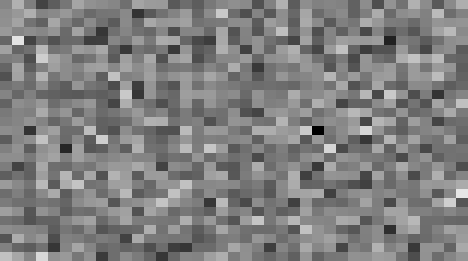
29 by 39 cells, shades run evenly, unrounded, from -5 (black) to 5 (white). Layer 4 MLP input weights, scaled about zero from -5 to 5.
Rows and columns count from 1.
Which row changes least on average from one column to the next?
18
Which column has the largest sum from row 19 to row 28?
34
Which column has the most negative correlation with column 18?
14
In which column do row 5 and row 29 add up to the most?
2
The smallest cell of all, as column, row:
27, 15
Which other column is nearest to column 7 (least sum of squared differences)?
24
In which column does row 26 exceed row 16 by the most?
26
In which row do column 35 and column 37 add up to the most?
7
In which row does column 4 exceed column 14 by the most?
29
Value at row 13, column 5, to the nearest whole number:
0
